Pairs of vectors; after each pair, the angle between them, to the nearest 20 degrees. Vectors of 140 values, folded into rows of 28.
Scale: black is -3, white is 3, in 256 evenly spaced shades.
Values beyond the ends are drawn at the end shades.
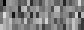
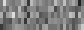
140 degrees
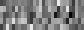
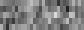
140 degrees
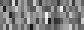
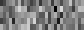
60 degrees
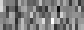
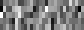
120 degrees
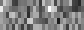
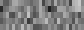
160 degrees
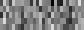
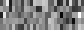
60 degrees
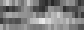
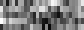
140 degrees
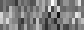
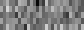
100 degrees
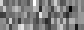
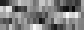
100 degrees
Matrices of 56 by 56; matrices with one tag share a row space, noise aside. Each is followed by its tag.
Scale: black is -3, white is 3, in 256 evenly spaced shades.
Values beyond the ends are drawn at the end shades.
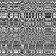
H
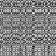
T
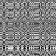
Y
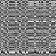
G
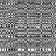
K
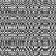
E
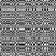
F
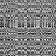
K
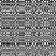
F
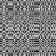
Y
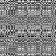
K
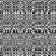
T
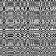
Y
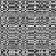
G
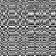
G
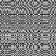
E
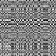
E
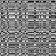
G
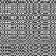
E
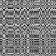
Y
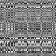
K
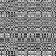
K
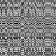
H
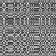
Y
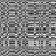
G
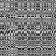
K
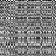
K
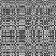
F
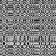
Y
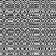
Y
